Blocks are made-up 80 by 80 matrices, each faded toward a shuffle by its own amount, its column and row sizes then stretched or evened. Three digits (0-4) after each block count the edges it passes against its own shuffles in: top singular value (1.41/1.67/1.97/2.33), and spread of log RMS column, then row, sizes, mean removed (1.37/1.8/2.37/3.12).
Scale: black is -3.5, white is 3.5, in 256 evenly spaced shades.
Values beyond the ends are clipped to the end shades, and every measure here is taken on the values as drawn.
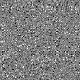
3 1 1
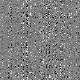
0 4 2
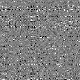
3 1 3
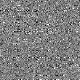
2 1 3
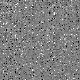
1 2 1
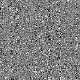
1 3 1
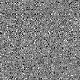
3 1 2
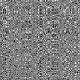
4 3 0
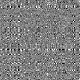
4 2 3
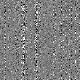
2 4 0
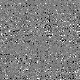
1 2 3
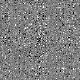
1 3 2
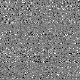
1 0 3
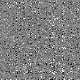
0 3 3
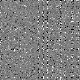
3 3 2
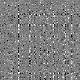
4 3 2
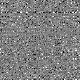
2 1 3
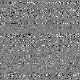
0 2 4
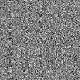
3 1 0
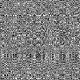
4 1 3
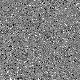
0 0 2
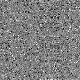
2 0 0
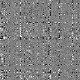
3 4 3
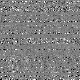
0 1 4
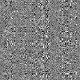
3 4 1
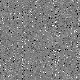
1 2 0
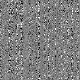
0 4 0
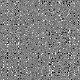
2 3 3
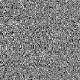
3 2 1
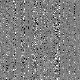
1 4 0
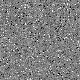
1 0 0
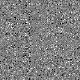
2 2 2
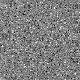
2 0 1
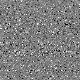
0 0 3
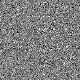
0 1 2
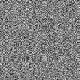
4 0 1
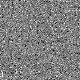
0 1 1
